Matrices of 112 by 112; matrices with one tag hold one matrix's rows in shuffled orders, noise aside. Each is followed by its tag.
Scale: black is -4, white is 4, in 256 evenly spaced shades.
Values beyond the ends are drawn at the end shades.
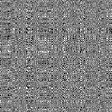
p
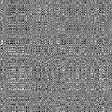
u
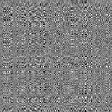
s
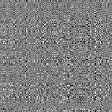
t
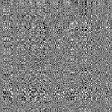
s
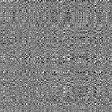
t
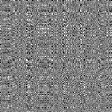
p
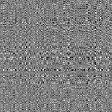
t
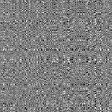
t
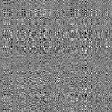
s
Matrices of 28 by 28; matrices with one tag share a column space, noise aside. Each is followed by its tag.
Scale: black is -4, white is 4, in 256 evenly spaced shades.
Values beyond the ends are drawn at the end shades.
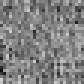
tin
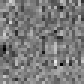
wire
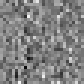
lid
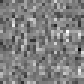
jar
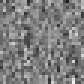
tin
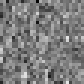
lid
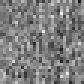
lid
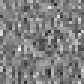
jar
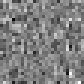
jar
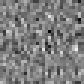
jar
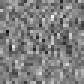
jar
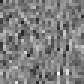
jar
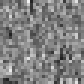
tin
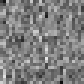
lid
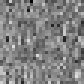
lid
